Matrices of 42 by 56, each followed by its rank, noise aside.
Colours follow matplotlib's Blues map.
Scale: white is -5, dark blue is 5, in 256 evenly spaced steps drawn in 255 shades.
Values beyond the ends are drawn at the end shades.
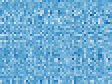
six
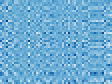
three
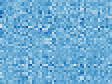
six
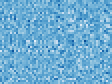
eight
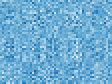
six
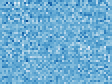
eight
